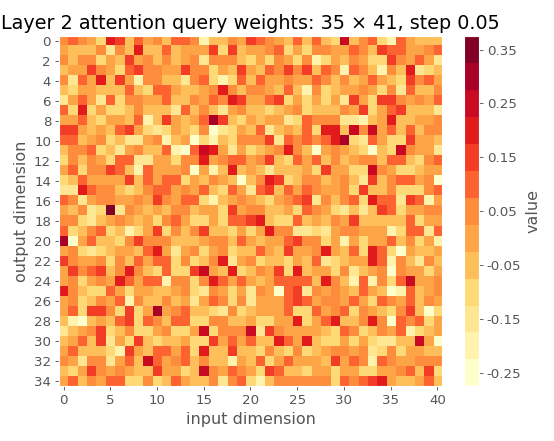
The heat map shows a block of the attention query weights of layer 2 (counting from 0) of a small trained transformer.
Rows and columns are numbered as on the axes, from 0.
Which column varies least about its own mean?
12
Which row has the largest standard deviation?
11
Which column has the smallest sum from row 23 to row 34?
35
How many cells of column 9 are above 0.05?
6
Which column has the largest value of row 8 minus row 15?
16
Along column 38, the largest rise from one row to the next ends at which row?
30
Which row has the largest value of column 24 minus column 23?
25
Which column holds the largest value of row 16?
33
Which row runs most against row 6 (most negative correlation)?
10
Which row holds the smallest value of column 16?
9
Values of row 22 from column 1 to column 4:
0.05 0 0 0.05
